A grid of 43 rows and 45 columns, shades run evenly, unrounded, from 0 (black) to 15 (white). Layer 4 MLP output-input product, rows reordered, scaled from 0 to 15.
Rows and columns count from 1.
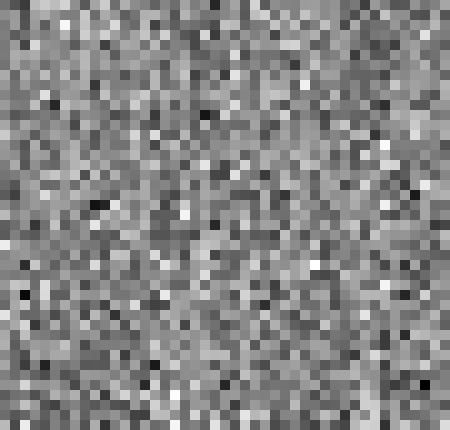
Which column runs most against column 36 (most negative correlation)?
4
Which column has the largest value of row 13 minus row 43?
35
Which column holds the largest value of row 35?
16
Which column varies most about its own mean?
39
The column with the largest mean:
21
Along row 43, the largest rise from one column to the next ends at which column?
3
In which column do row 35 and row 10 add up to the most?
5
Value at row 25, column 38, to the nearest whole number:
9
